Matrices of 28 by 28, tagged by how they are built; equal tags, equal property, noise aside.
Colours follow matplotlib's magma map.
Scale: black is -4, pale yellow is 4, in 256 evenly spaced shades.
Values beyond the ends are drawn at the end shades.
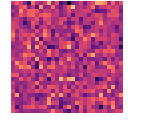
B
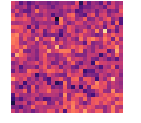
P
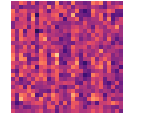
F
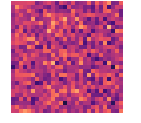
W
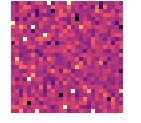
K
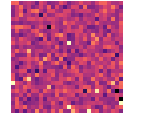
K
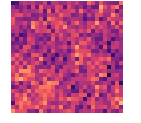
P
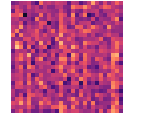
F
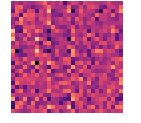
B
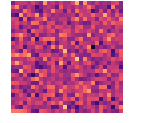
W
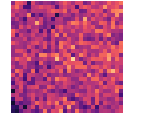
P
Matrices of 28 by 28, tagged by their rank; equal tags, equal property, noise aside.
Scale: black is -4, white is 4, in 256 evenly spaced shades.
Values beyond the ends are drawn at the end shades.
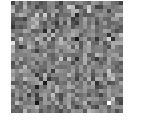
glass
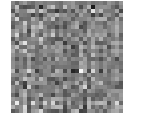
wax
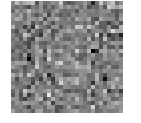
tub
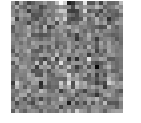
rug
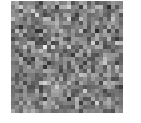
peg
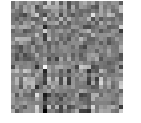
wax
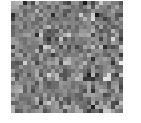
tub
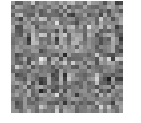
wax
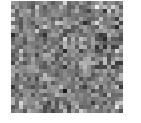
rug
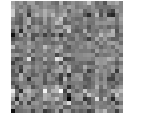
wax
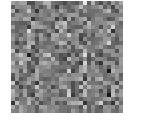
tub
